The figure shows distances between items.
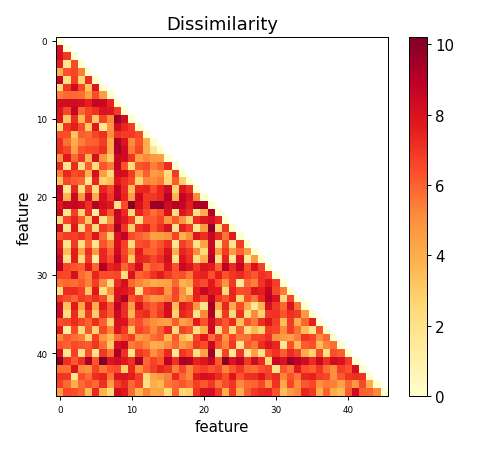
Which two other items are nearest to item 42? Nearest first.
30, 9
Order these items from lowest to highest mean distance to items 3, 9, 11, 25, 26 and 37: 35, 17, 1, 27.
1, 35, 27, 17
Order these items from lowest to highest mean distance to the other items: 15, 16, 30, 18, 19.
16, 18, 19, 15, 30
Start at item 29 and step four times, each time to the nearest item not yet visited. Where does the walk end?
43
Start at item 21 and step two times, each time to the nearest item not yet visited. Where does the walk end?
38
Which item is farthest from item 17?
41
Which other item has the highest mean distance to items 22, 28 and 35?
21
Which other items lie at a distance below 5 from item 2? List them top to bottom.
12, 13, 14, 43, 44
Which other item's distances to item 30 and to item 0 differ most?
9
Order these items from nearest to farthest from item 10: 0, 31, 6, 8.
31, 6, 0, 8
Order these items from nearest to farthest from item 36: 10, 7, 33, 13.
7, 33, 13, 10
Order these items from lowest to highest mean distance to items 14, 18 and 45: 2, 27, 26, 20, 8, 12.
12, 2, 26, 27, 20, 8
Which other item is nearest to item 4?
18
